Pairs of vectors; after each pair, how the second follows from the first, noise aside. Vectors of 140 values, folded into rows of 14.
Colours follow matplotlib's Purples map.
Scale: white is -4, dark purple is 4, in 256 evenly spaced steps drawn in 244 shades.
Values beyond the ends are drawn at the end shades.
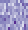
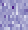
reversed, partly zeroed.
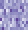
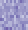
wrapped around, negated, shrunk.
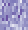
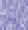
wrapped around, negated, shrunk.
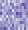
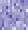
reversed, partly zeroed.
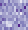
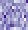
wrapped around.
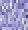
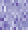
reversed, partly zeroed.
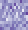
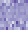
reversed, partly zeroed.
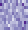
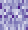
shuffled.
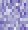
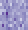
reversed, partly zeroed.
